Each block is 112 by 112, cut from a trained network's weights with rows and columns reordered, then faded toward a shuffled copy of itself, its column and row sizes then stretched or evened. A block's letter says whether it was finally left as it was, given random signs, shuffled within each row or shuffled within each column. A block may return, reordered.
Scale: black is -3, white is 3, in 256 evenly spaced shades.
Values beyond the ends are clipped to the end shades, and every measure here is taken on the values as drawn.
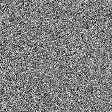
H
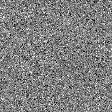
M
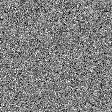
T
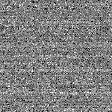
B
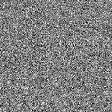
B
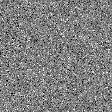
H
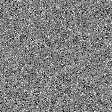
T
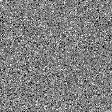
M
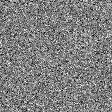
T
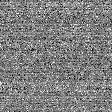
T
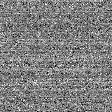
T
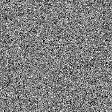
M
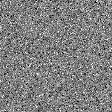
T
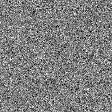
M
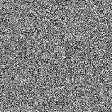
B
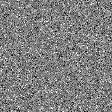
H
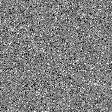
T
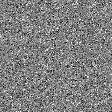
M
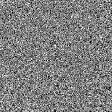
B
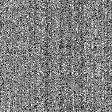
B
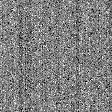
H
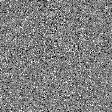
M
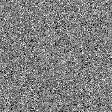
H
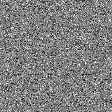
M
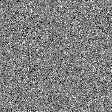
M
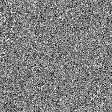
H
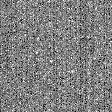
H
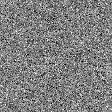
H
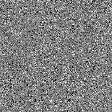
M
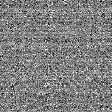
B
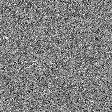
T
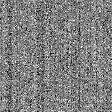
B
